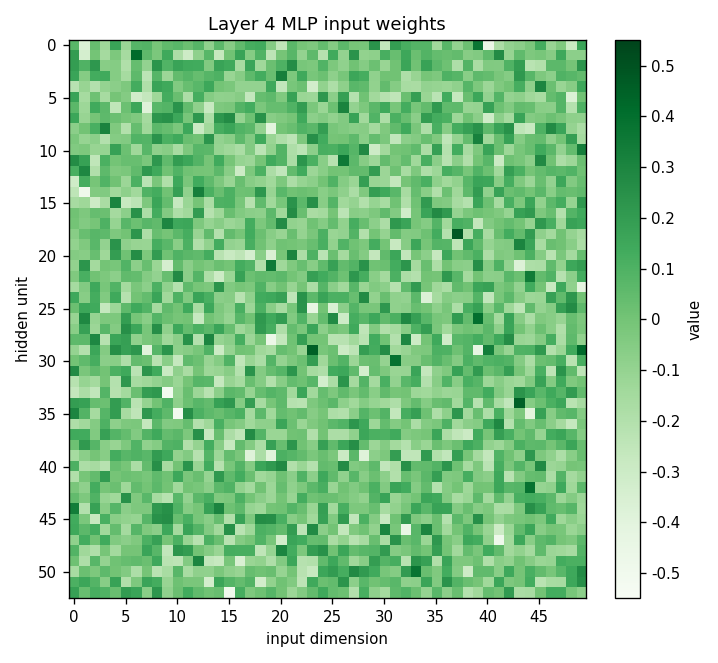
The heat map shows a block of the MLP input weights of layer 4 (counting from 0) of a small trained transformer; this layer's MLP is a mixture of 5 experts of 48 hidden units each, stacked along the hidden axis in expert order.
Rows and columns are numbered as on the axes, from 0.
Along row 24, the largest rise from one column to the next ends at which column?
22
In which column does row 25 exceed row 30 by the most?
48
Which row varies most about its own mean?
29
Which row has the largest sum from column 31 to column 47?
8
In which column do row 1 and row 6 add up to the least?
1
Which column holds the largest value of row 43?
5
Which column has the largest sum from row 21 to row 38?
39
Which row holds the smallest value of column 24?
32
